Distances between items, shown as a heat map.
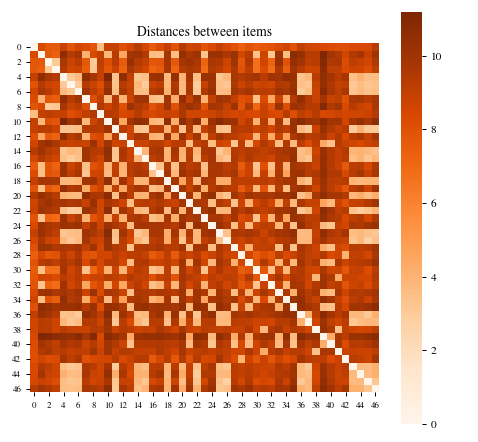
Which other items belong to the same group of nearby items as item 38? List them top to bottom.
31, 41
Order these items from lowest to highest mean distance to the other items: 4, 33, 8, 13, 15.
15, 4, 13, 33, 8
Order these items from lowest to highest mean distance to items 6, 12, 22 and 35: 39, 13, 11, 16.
11, 13, 16, 39
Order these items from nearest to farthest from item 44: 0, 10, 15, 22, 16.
22, 15, 0, 16, 10
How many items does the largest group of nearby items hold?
17
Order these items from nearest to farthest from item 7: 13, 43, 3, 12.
12, 3, 13, 43
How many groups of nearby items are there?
7
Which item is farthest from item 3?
39
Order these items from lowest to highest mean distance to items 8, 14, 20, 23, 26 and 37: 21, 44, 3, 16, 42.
44, 3, 16, 42, 21
